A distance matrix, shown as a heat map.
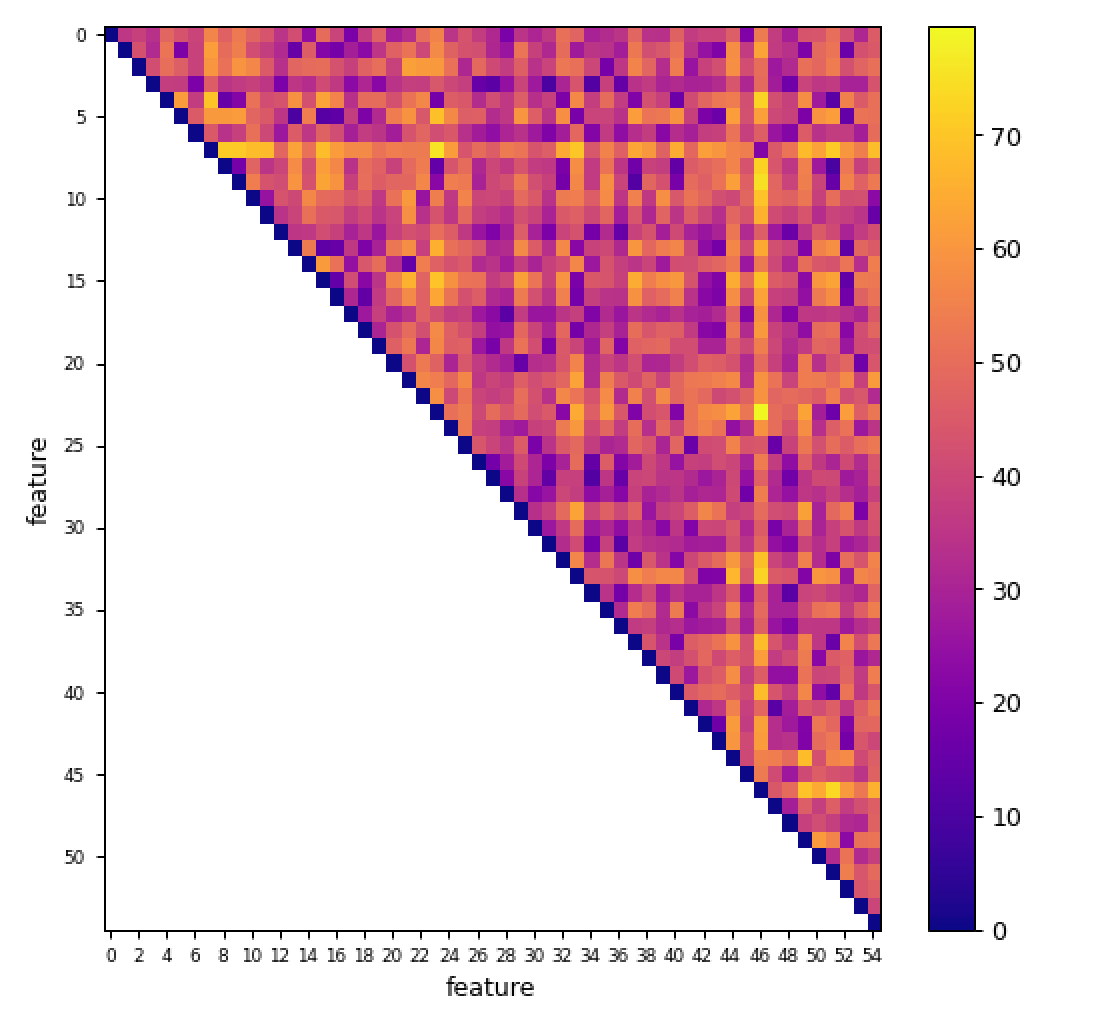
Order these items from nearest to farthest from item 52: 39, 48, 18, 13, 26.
13, 18, 48, 26, 39
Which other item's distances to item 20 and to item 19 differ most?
29
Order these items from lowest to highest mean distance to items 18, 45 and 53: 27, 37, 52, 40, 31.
27, 31, 52, 40, 37
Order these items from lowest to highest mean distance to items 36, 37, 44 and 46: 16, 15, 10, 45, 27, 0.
27, 45, 0, 10, 16, 15
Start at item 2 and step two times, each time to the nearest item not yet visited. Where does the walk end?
41
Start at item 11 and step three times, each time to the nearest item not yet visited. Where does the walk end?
22
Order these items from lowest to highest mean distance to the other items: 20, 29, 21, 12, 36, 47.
36, 12, 47, 20, 29, 21
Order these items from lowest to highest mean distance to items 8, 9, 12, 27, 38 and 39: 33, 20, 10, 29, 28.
28, 20, 29, 10, 33
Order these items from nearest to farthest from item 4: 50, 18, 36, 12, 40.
40, 50, 36, 12, 18
